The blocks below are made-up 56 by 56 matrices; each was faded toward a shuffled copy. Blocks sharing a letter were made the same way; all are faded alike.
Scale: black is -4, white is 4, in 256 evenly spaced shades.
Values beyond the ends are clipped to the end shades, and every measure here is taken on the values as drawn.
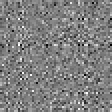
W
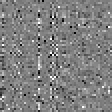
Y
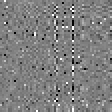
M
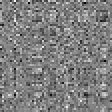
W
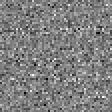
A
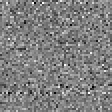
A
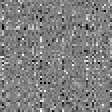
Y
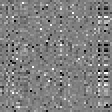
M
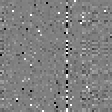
M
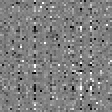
Y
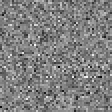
A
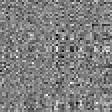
W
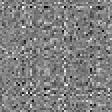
W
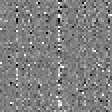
Y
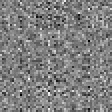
W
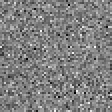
A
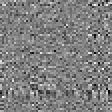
W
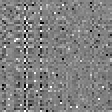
M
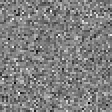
A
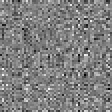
W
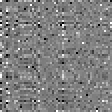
M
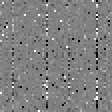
Y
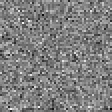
A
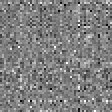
W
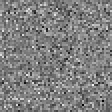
A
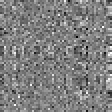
W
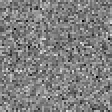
A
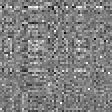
W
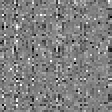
Y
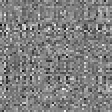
W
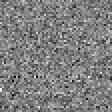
A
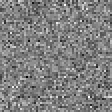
A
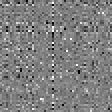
M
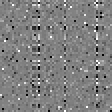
M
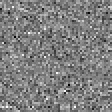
A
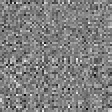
W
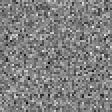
A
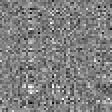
W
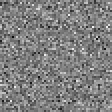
A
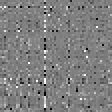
M
